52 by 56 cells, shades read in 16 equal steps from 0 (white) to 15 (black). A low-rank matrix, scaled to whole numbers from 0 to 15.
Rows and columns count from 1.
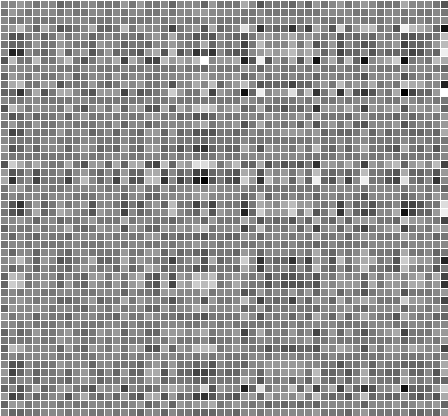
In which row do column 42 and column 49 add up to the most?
23
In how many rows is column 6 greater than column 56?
27
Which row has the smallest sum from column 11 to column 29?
21
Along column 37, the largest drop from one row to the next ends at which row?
12
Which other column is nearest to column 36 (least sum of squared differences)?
34
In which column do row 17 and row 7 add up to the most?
2
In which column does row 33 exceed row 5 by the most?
56
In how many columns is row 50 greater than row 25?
29
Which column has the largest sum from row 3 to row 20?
51
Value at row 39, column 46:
9
